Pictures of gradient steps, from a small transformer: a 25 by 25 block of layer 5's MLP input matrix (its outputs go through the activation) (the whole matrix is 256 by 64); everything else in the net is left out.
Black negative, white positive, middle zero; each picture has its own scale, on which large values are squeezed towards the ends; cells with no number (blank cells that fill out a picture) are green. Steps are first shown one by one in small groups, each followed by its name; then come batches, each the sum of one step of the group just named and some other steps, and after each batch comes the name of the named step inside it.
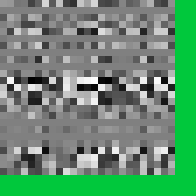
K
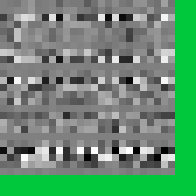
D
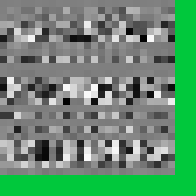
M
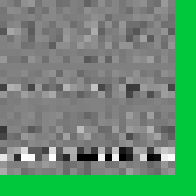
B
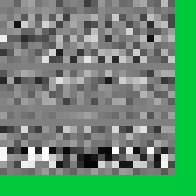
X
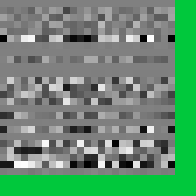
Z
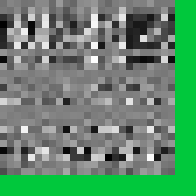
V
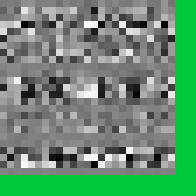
D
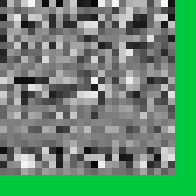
V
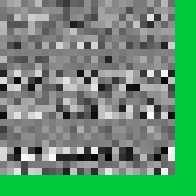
B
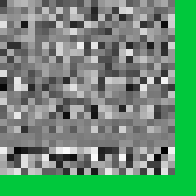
D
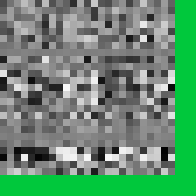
K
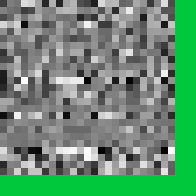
M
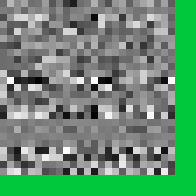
K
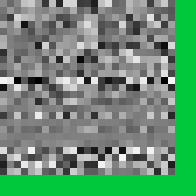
X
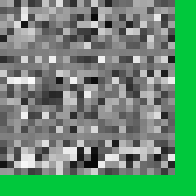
Z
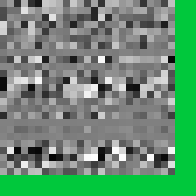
M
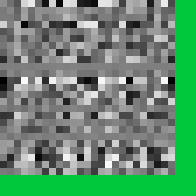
M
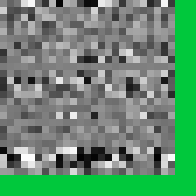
B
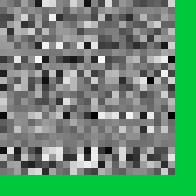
D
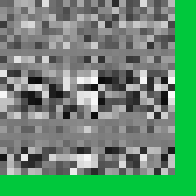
K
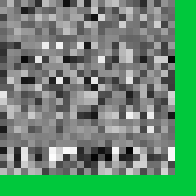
B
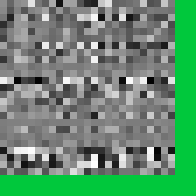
V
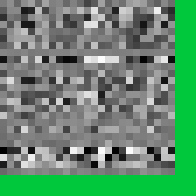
V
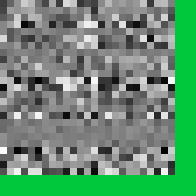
X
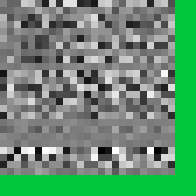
X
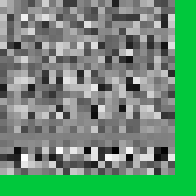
D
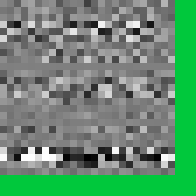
X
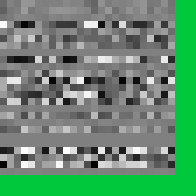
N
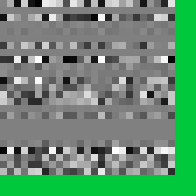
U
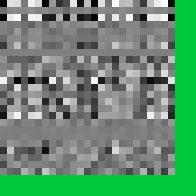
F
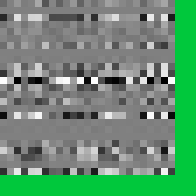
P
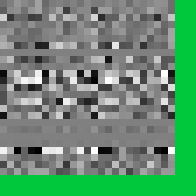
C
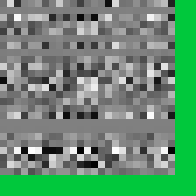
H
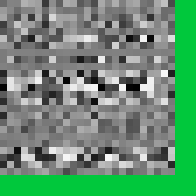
C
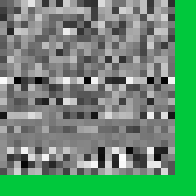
P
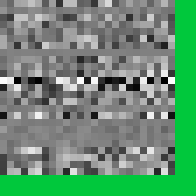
P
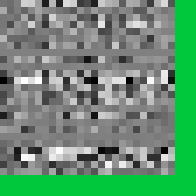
C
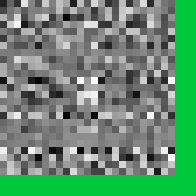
H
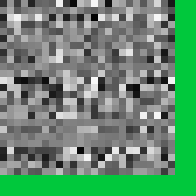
F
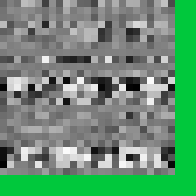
N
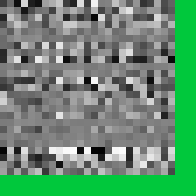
U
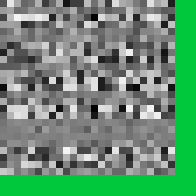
F
